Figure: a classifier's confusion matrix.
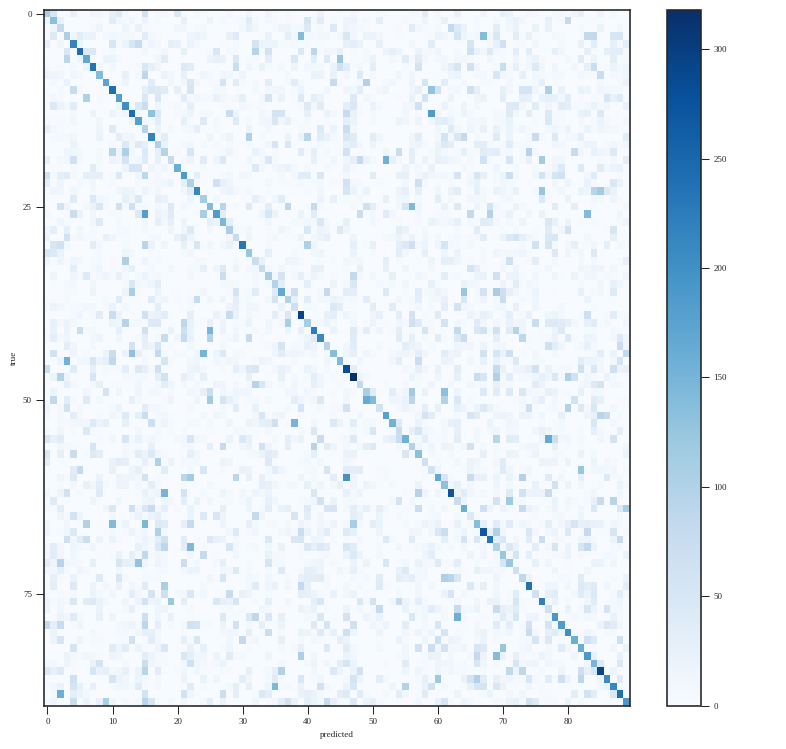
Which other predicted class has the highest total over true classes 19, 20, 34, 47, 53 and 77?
69
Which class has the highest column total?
15
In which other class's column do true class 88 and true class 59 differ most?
2
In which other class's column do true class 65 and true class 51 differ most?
80
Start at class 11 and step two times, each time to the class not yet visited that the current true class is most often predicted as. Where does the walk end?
45
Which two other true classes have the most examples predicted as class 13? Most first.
44, 36
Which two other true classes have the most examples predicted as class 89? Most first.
64, 44
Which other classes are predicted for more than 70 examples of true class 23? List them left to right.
76, 84, 85
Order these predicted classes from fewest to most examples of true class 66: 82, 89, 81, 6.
89, 82, 81, 6
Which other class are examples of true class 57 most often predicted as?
4
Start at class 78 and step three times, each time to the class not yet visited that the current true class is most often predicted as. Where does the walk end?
14
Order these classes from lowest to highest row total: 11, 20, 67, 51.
20, 51, 11, 67
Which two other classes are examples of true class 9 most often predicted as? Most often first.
49, 44
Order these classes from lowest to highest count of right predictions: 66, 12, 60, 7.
66, 60, 12, 7
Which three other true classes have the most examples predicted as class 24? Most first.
44, 26, 70
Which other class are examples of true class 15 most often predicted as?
46
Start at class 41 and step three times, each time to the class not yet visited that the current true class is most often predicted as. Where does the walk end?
27
